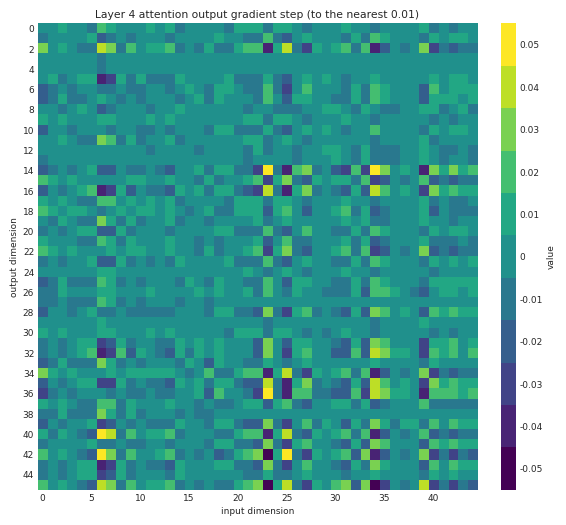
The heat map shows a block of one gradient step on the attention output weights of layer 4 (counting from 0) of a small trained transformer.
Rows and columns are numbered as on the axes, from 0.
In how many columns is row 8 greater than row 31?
14
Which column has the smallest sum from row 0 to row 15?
25
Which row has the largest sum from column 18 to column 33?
45
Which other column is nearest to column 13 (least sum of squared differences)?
9
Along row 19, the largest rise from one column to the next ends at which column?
6
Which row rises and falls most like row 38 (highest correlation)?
27
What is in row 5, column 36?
0
